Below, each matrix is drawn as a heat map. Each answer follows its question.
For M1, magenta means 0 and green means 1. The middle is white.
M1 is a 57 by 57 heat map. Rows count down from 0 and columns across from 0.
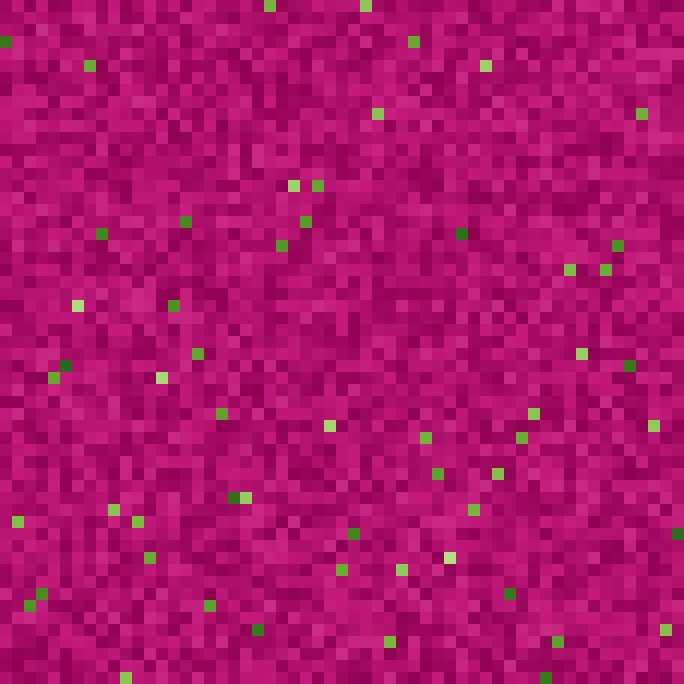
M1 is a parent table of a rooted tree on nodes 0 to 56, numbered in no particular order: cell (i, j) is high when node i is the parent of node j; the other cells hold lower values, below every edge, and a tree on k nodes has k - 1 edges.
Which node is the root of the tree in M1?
49
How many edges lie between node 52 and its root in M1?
4
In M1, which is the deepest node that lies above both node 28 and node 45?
3
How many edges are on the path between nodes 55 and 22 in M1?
4
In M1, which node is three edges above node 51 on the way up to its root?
39
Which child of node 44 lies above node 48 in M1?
29
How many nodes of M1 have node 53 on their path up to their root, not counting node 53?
4
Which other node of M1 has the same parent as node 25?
15
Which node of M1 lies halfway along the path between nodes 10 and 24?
34
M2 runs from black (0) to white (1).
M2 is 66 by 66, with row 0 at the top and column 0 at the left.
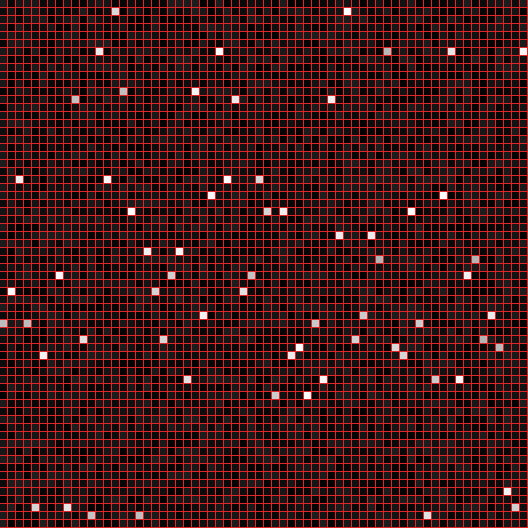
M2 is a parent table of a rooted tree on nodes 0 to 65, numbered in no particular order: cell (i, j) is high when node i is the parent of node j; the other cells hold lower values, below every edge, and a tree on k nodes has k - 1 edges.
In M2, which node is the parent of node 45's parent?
40
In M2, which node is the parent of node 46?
29
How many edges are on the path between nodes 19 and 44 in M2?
2
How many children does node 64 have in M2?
3
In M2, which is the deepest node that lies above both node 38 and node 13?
49
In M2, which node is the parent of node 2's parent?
31
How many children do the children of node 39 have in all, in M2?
1
